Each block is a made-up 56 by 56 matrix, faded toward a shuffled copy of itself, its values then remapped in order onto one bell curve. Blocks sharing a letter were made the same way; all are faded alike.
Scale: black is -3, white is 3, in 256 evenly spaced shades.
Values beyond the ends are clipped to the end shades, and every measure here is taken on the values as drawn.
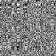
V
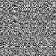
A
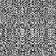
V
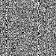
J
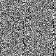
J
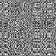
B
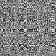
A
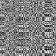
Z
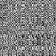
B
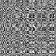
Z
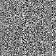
J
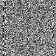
J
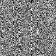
J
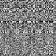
A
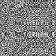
B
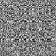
A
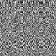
B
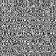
A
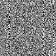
J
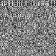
A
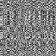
B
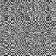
B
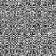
V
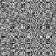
B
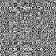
A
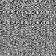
A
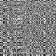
Z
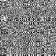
A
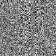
J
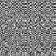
Z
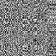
V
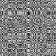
Z
